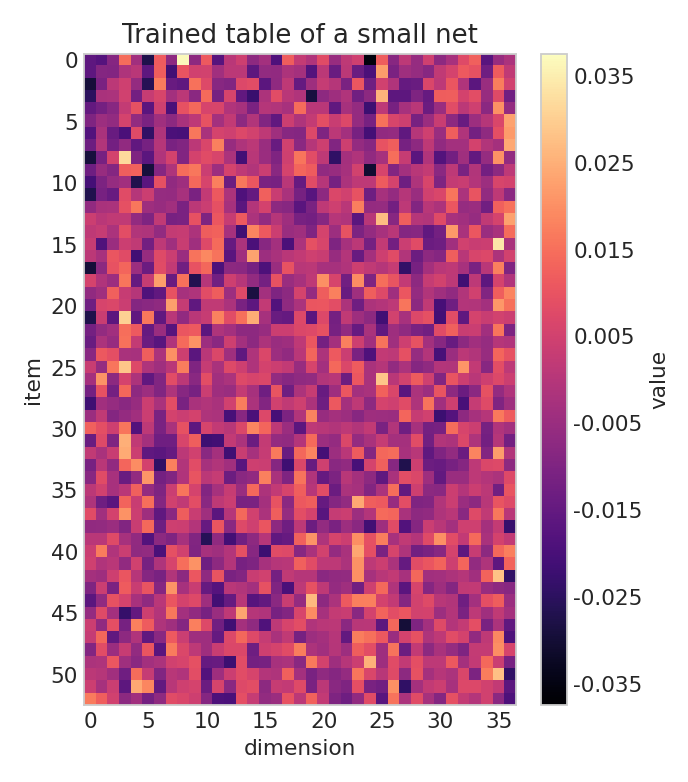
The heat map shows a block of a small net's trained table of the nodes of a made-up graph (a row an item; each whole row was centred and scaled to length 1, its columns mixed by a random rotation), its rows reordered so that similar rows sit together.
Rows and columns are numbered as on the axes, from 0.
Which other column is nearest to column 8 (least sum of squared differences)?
33
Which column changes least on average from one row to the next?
34
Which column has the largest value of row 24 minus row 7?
7
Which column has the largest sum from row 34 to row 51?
23
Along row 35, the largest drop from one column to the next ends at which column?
27
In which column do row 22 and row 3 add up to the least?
0
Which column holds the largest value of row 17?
35
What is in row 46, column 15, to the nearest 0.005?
-0.02
